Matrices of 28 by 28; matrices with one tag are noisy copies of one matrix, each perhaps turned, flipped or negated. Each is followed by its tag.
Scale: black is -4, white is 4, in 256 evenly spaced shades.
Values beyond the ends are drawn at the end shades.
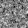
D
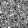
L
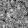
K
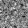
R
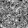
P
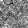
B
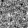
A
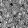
R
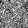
B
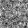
A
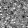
R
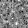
R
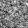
K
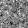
R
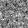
A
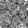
B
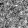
K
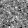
P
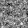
A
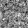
A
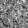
K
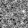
R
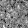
K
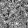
R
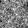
B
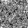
B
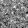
D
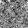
B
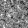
K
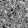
K
